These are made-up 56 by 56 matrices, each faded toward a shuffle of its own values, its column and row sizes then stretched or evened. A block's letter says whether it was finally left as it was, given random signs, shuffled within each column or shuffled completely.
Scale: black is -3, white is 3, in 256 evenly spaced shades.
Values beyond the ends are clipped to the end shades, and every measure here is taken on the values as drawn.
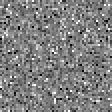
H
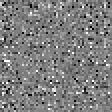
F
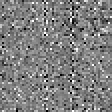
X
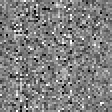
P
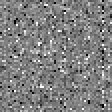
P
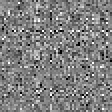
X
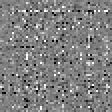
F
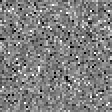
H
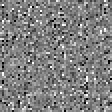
P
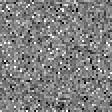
H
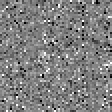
P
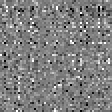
X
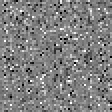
P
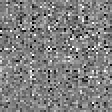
X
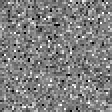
H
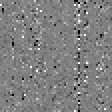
P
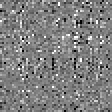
X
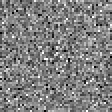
H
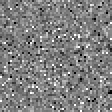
H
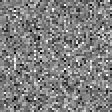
P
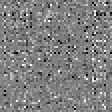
X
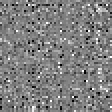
X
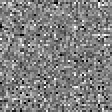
F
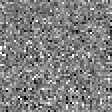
F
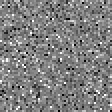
H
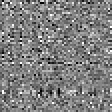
X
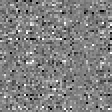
X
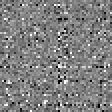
F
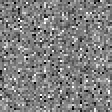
P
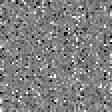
P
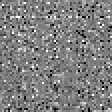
F
